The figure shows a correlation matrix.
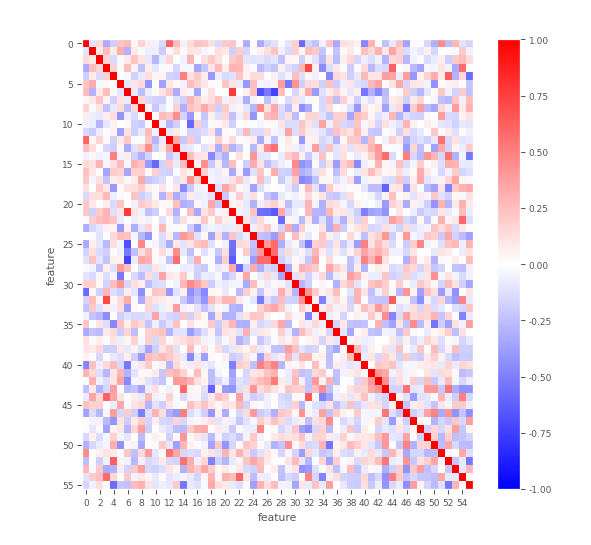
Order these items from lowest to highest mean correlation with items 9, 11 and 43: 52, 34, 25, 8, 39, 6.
8, 6, 25, 34, 52, 39
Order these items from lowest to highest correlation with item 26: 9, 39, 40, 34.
34, 39, 9, 40
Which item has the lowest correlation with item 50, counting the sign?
35
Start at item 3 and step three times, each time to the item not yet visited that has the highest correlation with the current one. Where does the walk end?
54
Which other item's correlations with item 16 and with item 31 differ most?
0
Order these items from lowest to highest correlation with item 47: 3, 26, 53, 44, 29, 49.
44, 3, 29, 49, 26, 53
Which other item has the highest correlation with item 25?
27
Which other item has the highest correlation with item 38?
29
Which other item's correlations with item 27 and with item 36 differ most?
6
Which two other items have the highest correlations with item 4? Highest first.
52, 14
